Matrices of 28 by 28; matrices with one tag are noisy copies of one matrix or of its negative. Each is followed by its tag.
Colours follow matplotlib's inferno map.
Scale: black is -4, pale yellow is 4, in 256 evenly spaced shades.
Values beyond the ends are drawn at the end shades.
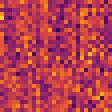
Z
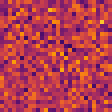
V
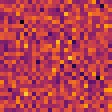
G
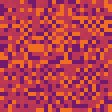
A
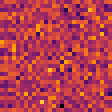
G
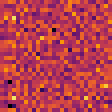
G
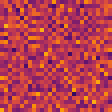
A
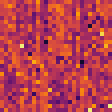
Z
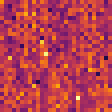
Z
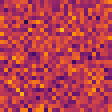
A
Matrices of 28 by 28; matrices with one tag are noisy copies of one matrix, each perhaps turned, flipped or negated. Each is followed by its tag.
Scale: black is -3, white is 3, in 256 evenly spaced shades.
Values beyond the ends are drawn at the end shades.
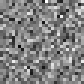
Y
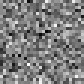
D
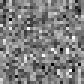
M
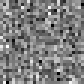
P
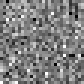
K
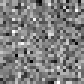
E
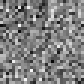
E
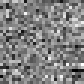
K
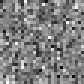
P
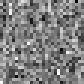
M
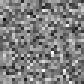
Y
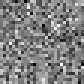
E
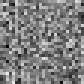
K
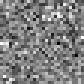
D
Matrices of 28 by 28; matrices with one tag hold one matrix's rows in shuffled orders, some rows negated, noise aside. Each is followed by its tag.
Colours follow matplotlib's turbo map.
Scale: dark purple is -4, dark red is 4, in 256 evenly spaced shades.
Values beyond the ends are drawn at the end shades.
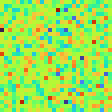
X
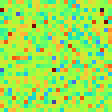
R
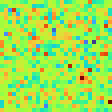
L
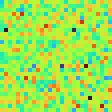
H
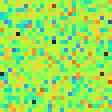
R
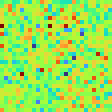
X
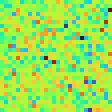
L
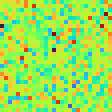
R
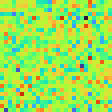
H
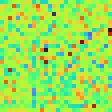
L
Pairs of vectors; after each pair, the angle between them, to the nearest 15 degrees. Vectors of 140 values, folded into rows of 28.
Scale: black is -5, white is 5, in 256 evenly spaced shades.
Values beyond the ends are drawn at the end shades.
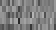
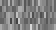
150 degrees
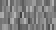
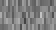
105 degrees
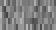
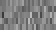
105 degrees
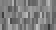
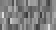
165 degrees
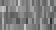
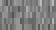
90 degrees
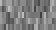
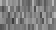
45 degrees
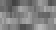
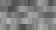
30 degrees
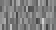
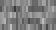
45 degrees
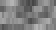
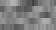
30 degrees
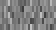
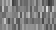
90 degrees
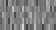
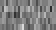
60 degrees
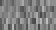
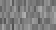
105 degrees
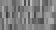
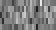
60 degrees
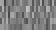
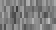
105 degrees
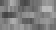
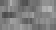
15 degrees
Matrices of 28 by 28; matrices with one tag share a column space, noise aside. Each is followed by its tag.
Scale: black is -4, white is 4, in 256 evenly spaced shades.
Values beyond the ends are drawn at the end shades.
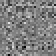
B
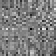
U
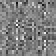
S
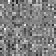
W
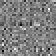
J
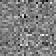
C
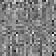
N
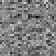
C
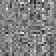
N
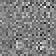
B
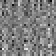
W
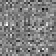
J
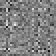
J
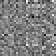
C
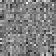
N
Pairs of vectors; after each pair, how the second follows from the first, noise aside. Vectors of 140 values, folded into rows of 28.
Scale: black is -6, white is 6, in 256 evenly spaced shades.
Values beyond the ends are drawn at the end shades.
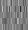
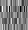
scaled up.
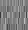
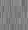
reversed, negated, shrunk.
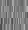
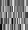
scaled up.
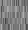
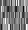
negated, scaled up.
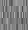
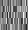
wrapped around, scaled up.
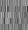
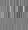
reversed, negated, partly zeroed.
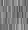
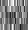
wrapped around, scaled up.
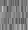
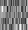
scaled up.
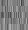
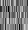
wrapped around, scaled up.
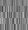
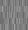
negated, shrunk.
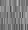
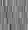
reversed, negated, partly zeroed.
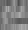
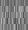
shuffled.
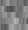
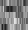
scaled up.
